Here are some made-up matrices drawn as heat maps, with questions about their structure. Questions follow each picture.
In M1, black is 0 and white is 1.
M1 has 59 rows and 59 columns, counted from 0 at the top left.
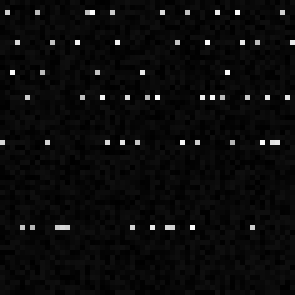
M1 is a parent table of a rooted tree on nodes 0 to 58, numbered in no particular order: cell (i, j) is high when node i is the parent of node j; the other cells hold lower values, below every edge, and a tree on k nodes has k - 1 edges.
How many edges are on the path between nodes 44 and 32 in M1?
4
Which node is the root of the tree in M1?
14
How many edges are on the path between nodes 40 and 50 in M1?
4
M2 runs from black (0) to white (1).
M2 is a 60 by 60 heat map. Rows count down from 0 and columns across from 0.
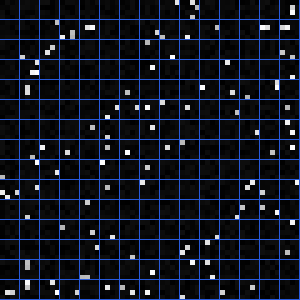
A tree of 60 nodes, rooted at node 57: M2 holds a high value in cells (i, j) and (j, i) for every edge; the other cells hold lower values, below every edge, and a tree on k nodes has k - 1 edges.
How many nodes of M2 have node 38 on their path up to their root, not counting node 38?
3
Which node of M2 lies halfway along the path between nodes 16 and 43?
17
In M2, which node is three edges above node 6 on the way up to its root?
37
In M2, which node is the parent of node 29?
21
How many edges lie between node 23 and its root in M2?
2
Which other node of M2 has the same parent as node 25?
46
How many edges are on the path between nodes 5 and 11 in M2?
5
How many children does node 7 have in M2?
3
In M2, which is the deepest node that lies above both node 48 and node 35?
52
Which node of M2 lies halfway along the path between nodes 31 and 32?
14
